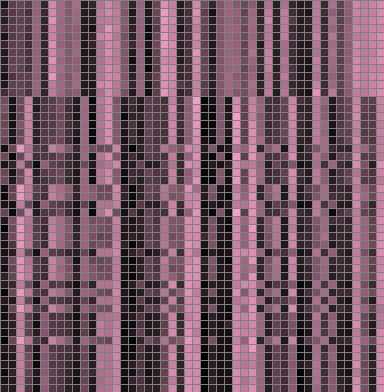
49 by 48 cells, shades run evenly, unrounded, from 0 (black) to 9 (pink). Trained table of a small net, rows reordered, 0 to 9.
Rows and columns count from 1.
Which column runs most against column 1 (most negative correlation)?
15
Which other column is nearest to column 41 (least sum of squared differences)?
11
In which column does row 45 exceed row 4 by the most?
24
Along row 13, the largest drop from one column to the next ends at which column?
26
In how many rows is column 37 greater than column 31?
23
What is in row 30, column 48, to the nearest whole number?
8
